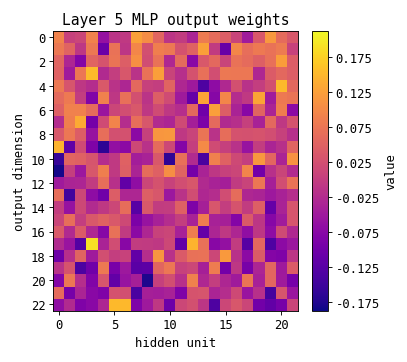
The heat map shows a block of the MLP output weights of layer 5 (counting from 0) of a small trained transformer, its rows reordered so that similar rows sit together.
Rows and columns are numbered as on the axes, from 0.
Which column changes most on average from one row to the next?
13
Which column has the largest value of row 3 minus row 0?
17
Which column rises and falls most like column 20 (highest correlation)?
7
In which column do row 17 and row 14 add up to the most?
3
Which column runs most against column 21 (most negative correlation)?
12
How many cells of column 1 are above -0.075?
20
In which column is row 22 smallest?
14
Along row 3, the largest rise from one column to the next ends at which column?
2
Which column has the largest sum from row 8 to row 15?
9
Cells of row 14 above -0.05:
18
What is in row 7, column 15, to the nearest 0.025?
-0.025
